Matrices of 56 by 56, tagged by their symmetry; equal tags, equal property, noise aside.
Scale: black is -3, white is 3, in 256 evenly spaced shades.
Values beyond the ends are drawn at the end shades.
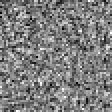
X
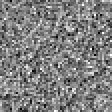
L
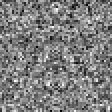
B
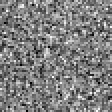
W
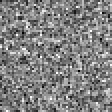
X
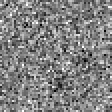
L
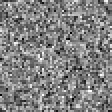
X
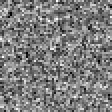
X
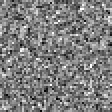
X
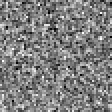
W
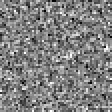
X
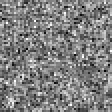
W
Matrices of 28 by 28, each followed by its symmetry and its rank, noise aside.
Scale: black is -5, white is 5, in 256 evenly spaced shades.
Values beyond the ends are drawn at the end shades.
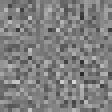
antisymmetric, rank four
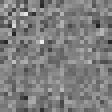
symmetric, rank six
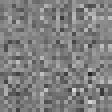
antisymmetric, rank four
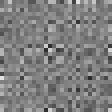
symmetric, rank three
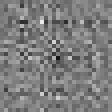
no symmetry, rank four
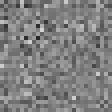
symmetric, rank six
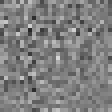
no symmetry, rank six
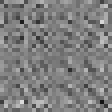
symmetric, rank three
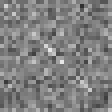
symmetric, rank six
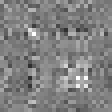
symmetric, rank three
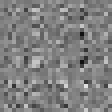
no symmetry, rank four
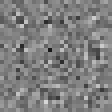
symmetric, rank six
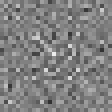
symmetric, rank six
